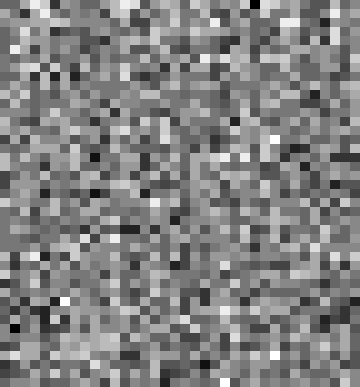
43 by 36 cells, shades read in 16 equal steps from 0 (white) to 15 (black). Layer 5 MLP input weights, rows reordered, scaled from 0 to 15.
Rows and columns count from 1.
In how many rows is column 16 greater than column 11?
13
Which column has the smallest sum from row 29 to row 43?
12
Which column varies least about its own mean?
19
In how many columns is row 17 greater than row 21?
16
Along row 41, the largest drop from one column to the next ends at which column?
10
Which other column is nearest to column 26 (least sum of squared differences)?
9
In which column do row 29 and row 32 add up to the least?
4
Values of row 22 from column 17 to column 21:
8 6 9 6 8
